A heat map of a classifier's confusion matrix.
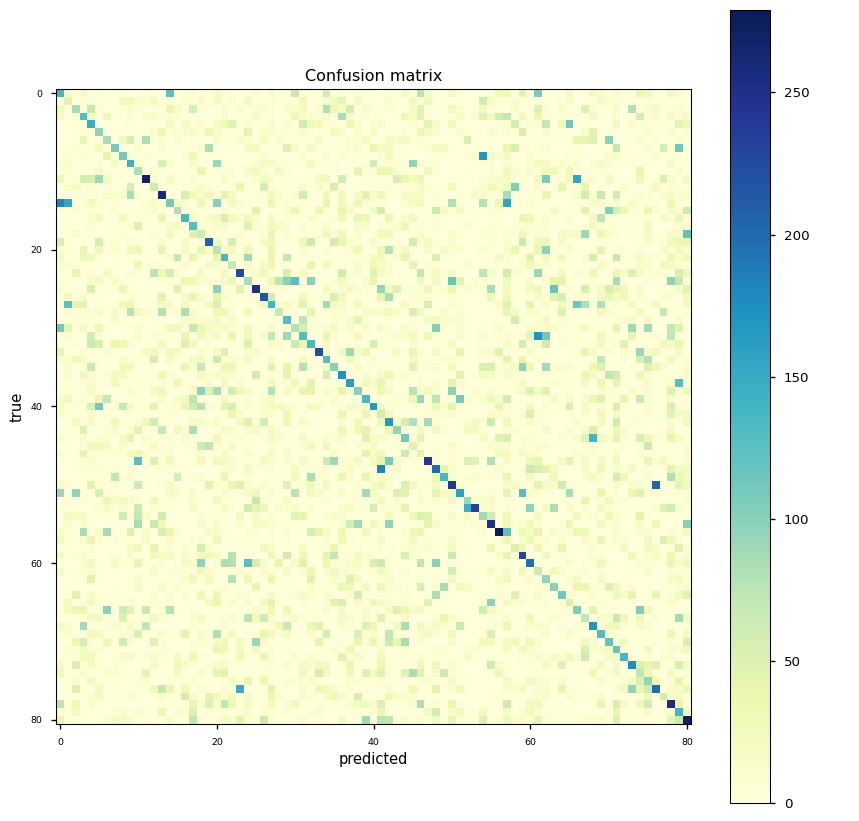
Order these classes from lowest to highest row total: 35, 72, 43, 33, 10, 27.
10, 72, 43, 33, 35, 27
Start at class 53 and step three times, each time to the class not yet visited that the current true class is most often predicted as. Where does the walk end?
63
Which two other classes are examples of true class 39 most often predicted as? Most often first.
51, 46
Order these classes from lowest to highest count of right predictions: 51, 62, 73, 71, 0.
62, 71, 0, 51, 73
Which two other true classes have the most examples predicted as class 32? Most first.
24, 49
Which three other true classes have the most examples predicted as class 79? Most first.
37, 7, 67
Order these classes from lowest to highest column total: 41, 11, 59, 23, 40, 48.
11, 23, 40, 59, 48, 41
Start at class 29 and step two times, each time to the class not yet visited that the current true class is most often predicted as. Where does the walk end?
61
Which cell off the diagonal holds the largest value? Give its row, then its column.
50, 76
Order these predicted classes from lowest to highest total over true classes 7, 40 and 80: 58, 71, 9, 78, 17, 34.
34, 9, 58, 78, 17, 71
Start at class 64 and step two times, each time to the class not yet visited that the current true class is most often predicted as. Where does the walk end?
41
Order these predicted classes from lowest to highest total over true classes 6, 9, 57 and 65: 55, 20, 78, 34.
34, 78, 55, 20
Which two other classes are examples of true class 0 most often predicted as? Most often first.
14, 61
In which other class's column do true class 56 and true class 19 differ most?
57
